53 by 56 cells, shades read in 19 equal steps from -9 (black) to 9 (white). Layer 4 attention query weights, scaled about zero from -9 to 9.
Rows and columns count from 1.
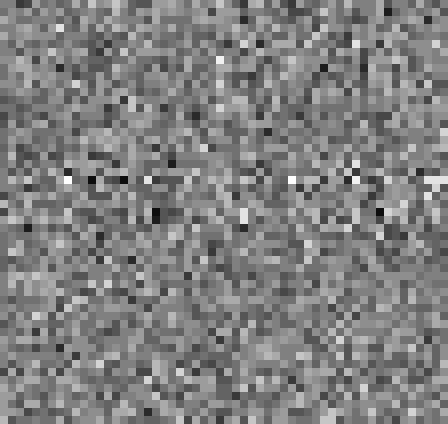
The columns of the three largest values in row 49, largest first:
46, 31, 10
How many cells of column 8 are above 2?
8
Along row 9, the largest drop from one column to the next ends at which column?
41
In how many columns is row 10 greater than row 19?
26
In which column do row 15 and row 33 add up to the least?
25
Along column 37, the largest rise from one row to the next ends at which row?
23
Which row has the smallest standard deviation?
34
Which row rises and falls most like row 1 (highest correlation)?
29
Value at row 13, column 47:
2
